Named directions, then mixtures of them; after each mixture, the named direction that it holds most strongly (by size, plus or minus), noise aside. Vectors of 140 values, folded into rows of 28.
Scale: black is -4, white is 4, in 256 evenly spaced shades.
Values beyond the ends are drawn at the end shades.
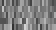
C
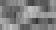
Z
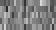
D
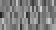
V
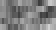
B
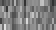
D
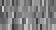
C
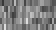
D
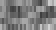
B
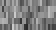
C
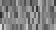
V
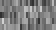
V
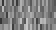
C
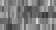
Z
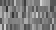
D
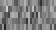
D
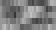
Z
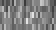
D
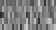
V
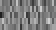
V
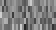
C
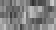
Z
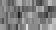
B
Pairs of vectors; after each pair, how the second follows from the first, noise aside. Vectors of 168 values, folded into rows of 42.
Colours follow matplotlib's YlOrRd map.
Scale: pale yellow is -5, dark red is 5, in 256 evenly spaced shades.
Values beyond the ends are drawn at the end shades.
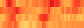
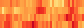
reversed.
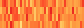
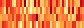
wrapped around, negated, scaled up.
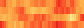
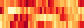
reversed, scaled up.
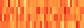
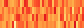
reversed.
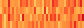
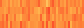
wrapped around, negated, shrunk.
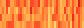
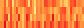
reversed.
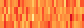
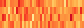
sign-scrambled.
